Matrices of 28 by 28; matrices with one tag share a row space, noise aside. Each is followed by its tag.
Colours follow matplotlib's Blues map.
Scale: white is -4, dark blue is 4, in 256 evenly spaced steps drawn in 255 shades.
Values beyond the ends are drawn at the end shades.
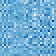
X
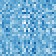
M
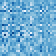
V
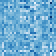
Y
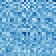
M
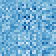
M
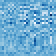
Y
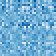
M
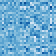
Y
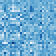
V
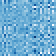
X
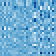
X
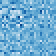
V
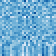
M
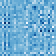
X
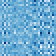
X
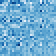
V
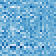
V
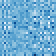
X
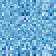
M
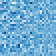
V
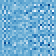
X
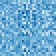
M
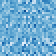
M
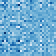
V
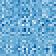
M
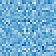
M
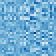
Y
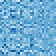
V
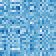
V
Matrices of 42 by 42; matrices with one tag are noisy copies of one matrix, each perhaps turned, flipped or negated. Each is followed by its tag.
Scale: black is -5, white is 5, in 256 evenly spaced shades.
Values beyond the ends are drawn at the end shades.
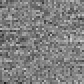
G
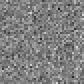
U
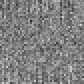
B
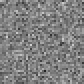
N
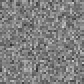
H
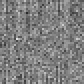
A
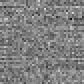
A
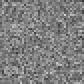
H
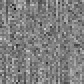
A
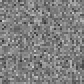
N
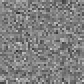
N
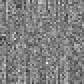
A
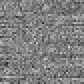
A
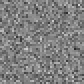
U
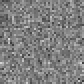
N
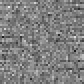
B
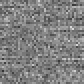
A
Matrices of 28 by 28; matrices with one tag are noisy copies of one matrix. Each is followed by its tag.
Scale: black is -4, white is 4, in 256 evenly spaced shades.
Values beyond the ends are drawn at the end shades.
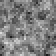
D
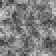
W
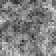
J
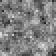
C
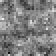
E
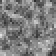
C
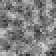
C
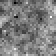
J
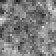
J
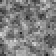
D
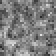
D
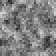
W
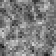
D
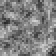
C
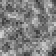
C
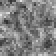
W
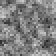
W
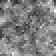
J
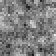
E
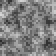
W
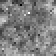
J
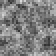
W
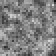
C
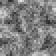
W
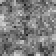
E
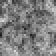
J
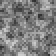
D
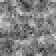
E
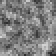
C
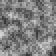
C
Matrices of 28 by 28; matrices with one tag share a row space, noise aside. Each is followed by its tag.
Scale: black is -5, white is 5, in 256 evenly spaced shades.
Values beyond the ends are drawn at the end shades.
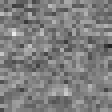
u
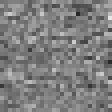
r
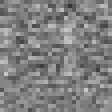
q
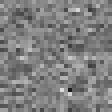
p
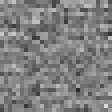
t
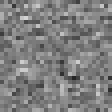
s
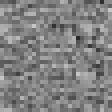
r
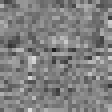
r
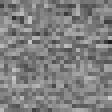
u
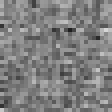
q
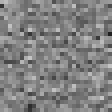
r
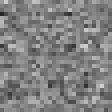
q
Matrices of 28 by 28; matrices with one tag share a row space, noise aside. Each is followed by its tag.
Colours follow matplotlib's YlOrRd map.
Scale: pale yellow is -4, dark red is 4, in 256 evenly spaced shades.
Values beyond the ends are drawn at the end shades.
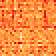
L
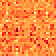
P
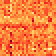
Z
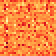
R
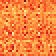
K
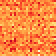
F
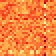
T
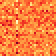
P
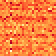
Z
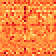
K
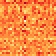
K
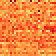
F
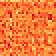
Z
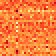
P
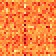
K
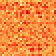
L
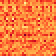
K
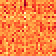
K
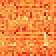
T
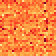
T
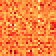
F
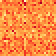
K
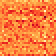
T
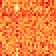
P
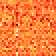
P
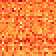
L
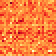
Z
